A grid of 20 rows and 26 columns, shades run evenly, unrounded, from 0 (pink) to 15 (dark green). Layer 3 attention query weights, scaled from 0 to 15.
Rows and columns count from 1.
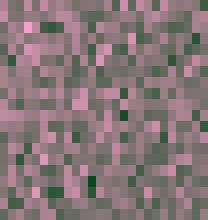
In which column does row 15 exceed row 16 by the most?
9
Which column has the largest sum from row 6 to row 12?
16
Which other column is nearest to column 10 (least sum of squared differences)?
5
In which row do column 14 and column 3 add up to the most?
15
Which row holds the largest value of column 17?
17
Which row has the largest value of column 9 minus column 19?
8
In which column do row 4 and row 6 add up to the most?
22
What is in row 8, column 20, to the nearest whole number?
6
